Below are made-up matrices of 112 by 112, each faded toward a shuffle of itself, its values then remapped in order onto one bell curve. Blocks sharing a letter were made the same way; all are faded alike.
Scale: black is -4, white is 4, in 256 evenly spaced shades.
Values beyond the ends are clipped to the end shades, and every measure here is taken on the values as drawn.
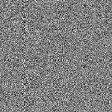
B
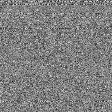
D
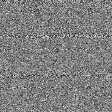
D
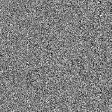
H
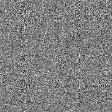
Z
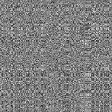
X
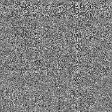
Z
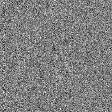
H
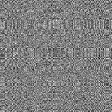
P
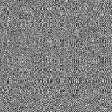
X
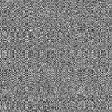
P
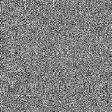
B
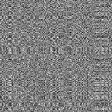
P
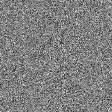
H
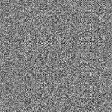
B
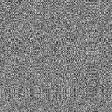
X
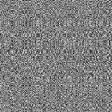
X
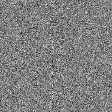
H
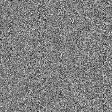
H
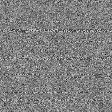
D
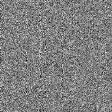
H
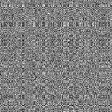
P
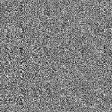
B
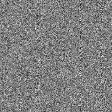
H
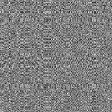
P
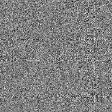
Z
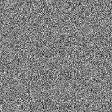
B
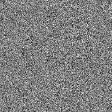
H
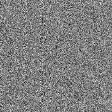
H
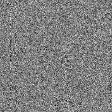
H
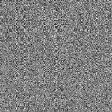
B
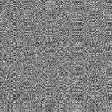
X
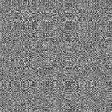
X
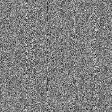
H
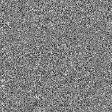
Z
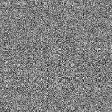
B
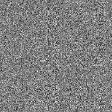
Z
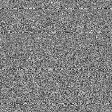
D
